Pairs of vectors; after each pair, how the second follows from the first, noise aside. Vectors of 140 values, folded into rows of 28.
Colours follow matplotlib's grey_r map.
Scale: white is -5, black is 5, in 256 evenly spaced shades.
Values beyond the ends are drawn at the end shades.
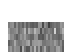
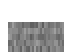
shrunk.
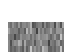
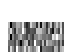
reversed, negated, scaled up.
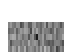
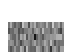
reversed.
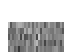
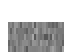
reversed, shrunk.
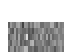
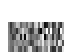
reversed, negated, scaled up.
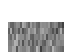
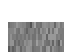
reversed, shrunk.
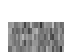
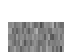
shrunk.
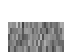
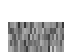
reversed.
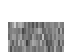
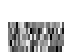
reversed, negated, scaled up.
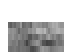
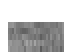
reversed, shrunk.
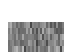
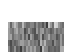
reversed.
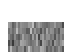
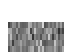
reversed.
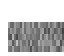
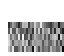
reversed, negated, scaled up.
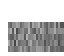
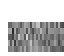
copied.
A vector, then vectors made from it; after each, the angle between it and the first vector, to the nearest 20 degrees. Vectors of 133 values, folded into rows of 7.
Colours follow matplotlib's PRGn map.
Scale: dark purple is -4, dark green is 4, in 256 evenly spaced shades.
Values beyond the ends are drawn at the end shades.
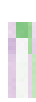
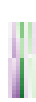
60 degrees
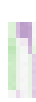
160 degrees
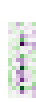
100 degrees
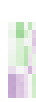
60 degrees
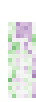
140 degrees
